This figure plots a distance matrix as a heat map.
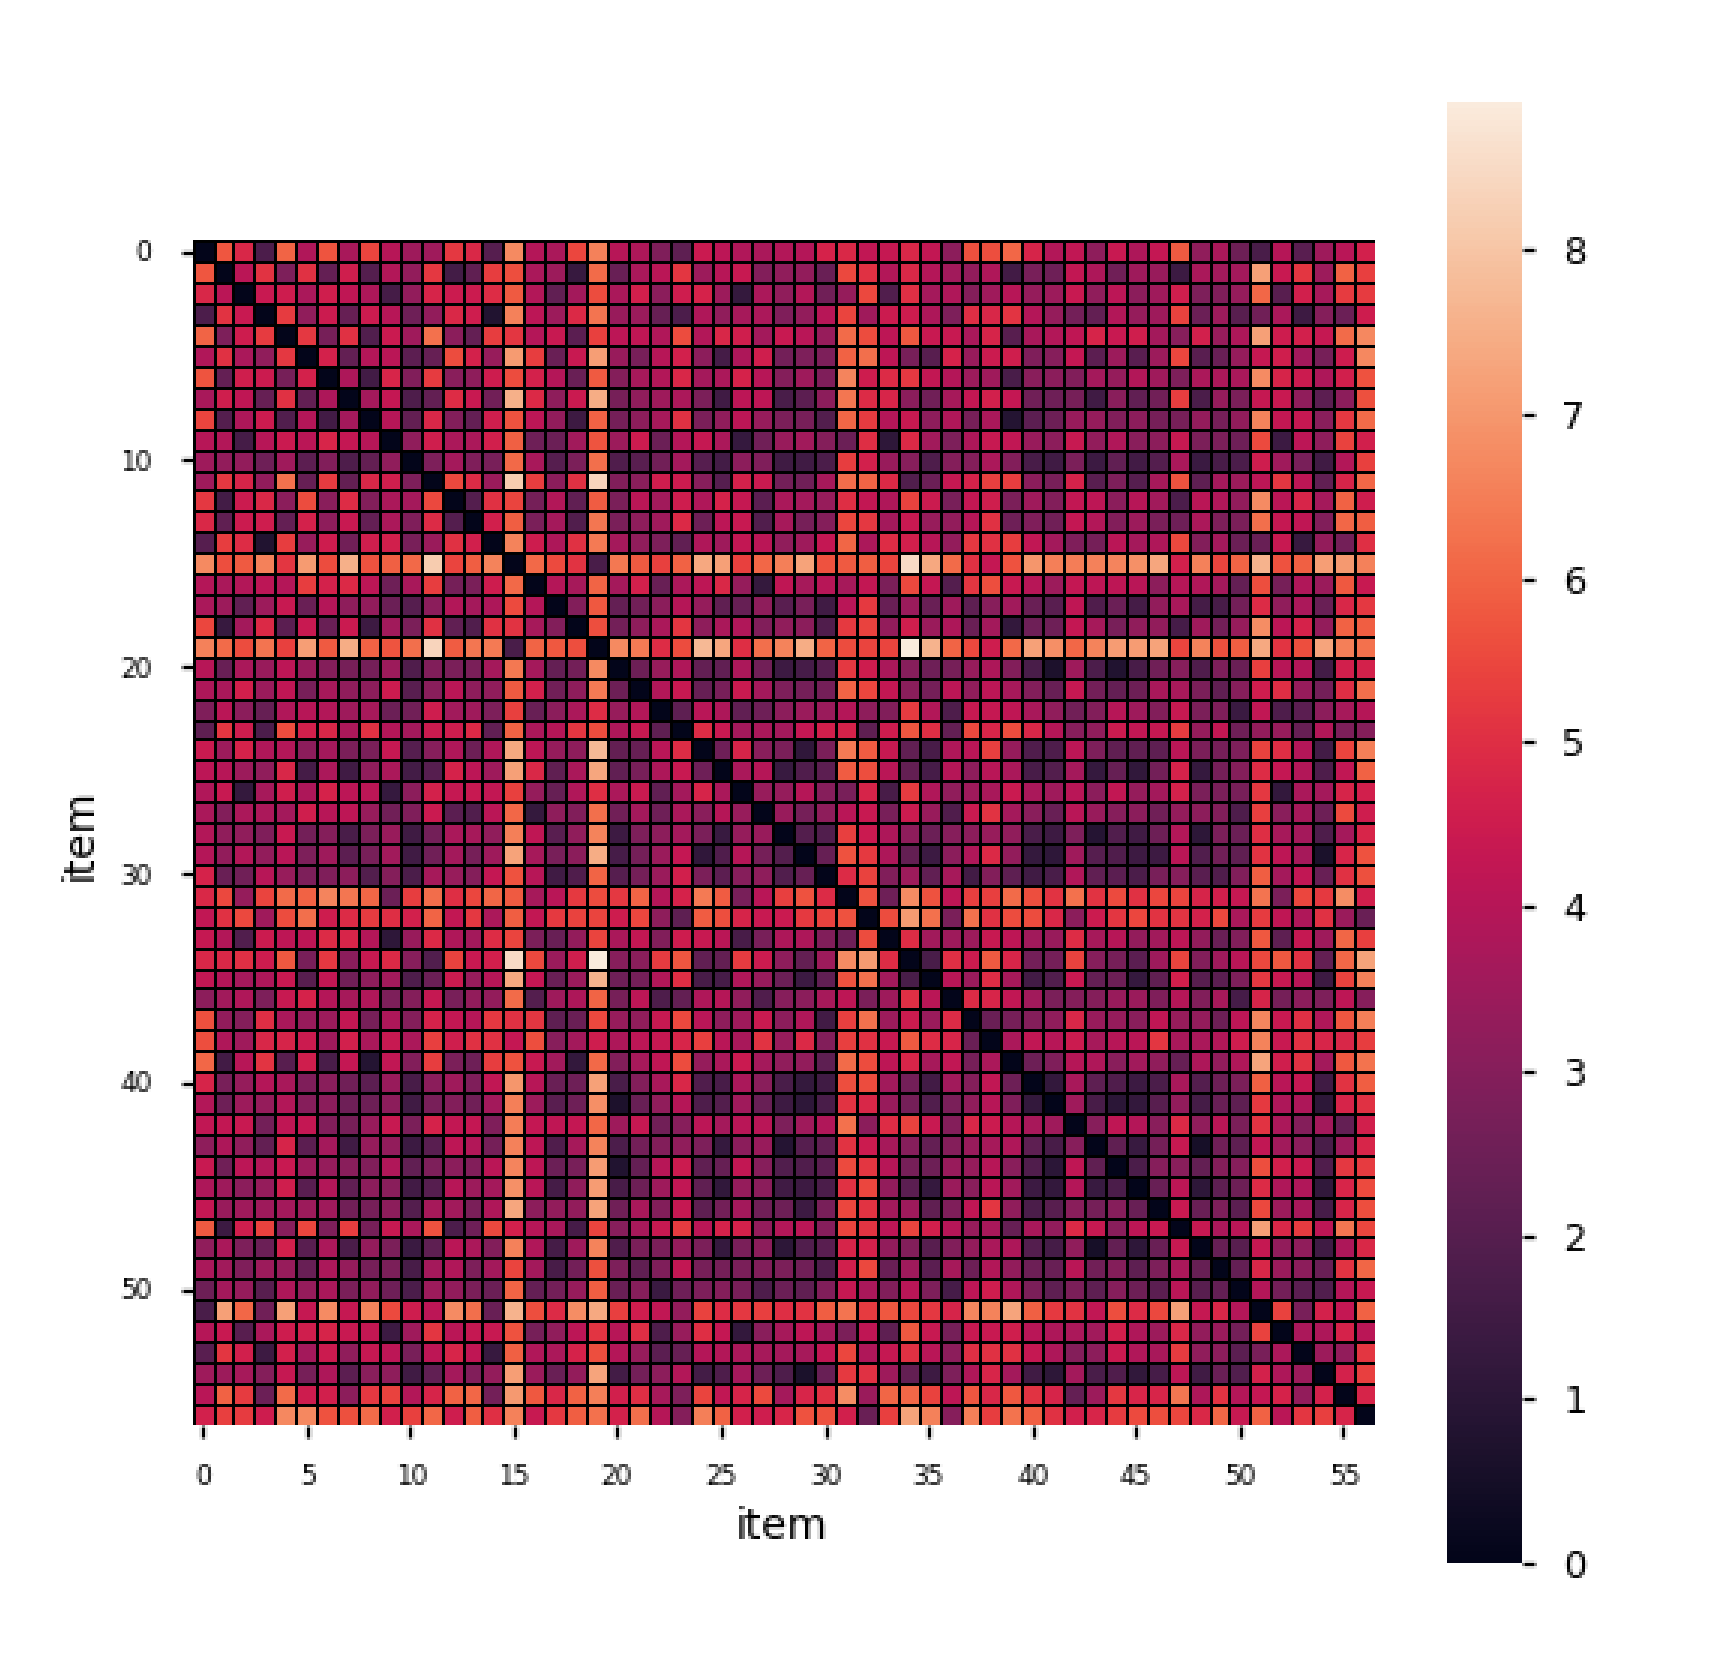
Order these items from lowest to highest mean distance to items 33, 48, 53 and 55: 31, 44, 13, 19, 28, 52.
28, 52, 44, 13, 31, 19
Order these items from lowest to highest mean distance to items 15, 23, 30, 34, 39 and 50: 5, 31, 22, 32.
22, 5, 32, 31
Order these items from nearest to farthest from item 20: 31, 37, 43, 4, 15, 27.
43, 27, 37, 4, 31, 15
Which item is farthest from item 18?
51
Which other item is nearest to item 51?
0
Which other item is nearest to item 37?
30
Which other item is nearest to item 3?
14
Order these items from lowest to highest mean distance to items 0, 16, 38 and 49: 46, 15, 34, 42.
46, 42, 34, 15
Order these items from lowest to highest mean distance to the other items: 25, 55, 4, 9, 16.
25, 9, 16, 4, 55
